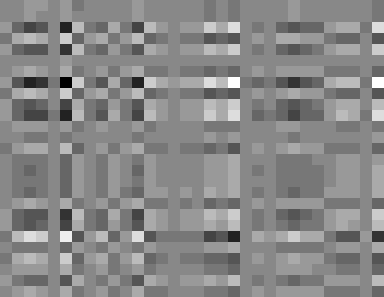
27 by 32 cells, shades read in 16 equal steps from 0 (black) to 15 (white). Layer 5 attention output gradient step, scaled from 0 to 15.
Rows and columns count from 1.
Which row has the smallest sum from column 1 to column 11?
8
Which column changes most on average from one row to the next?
6
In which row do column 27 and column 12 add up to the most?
22
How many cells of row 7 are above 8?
12
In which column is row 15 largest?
20
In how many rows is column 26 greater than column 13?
10
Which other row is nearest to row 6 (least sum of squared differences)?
2
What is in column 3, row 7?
10
